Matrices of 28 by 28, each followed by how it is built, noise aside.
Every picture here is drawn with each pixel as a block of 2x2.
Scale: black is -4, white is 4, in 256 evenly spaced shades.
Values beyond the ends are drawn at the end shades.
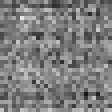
blocks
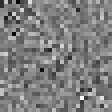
block diagonal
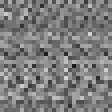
repeating columns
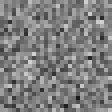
repeating columns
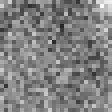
smooth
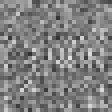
blocks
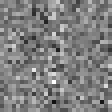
uneven columns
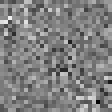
block diagonal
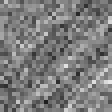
Hankel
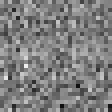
repeating columns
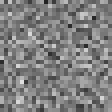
blocks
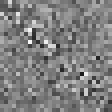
banded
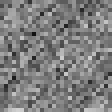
Hankel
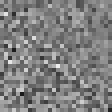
lower triangular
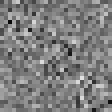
block diagonal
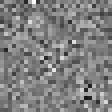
block diagonal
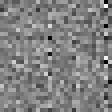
uneven columns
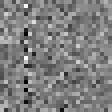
uneven columns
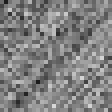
Hankel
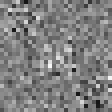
block diagonal
